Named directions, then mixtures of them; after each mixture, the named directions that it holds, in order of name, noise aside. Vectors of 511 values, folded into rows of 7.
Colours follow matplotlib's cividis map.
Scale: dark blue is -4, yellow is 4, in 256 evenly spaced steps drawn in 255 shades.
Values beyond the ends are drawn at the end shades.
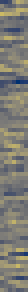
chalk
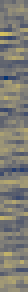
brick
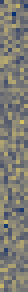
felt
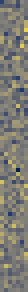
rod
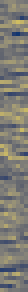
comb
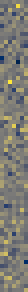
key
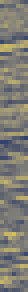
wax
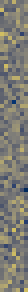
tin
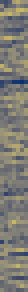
chalk.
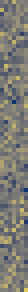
key, tin.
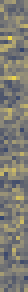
brick, tin.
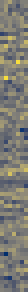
brick, key.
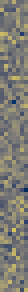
tin.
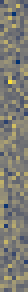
felt, key, rod.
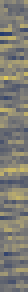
brick.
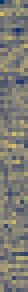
chalk, felt.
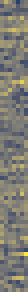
chalk, rod.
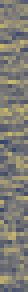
comb, wax.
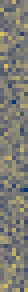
tin.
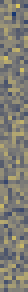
felt.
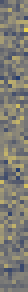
comb, rod.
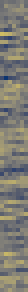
brick.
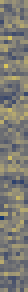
brick, comb, tin.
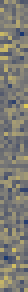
felt, tin, wax.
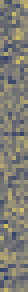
felt, wax.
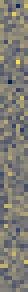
felt, key, tin.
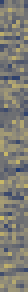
brick, felt, rod.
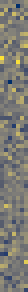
key.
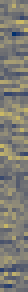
comb.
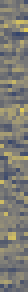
comb, rod, wax.
